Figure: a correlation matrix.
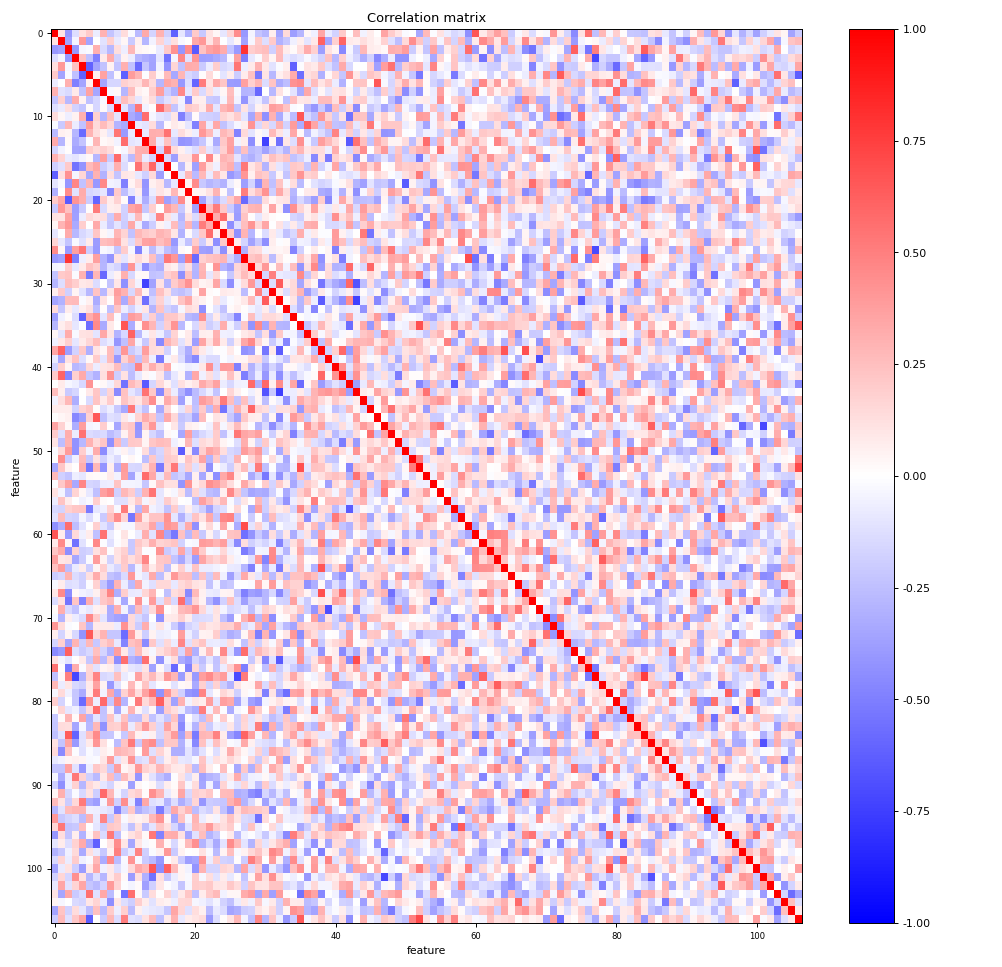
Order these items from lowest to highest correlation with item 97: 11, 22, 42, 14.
11, 42, 22, 14
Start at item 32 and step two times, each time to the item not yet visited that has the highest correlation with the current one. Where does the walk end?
42
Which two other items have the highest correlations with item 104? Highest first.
66, 78
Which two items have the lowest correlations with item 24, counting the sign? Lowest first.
45, 26
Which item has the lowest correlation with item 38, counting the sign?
32
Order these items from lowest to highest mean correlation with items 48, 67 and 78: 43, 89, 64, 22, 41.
22, 89, 41, 43, 64
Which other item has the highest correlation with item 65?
85
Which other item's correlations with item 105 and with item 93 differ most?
48
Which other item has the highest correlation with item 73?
68
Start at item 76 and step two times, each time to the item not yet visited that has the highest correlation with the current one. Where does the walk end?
60
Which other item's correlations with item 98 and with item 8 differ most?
67
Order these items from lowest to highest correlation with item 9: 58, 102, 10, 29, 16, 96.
96, 10, 29, 102, 16, 58
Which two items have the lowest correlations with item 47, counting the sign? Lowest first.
101, 98
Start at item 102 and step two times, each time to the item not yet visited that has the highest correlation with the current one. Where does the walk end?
58
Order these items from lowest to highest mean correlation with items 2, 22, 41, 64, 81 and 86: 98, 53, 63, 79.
98, 53, 79, 63
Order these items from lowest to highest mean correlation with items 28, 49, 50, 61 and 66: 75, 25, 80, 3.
3, 25, 75, 80
